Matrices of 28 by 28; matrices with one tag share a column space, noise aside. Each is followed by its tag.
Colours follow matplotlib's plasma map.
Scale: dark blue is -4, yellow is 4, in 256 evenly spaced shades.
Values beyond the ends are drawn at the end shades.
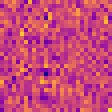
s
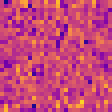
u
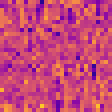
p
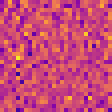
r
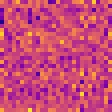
s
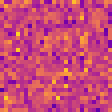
s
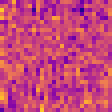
p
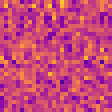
r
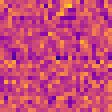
r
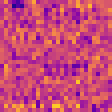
u
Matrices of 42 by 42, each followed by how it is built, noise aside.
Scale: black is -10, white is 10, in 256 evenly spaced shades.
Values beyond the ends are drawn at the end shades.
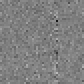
uneven columns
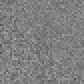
lower triangular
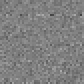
uneven rows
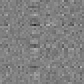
low rank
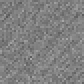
Hankel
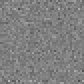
uneven rows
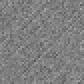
Hankel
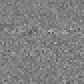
uneven rows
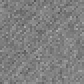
Hankel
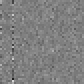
uneven columns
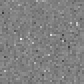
sparse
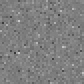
sparse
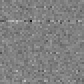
uneven rows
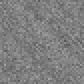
Toeplitz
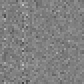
uneven columns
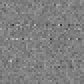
uneven rows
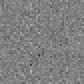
uneven columns
